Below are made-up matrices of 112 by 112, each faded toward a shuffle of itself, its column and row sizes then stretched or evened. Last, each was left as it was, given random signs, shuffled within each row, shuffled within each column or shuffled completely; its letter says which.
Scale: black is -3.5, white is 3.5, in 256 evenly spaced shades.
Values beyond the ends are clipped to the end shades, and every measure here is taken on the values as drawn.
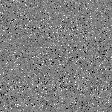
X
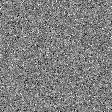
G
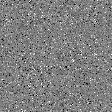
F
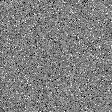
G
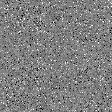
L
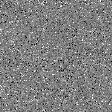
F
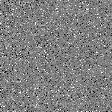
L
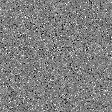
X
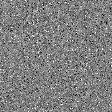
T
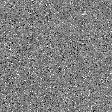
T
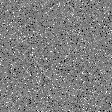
G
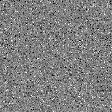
L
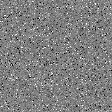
F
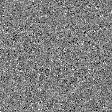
F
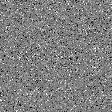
X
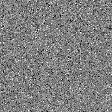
T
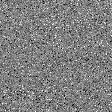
X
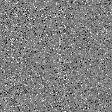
F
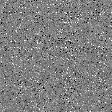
F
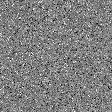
G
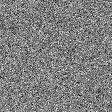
G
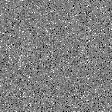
L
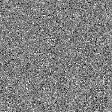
F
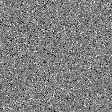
X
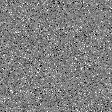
X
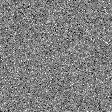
G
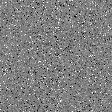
T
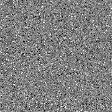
L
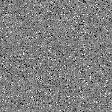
L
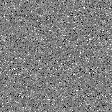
X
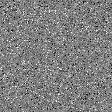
X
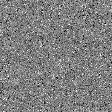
T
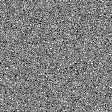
X
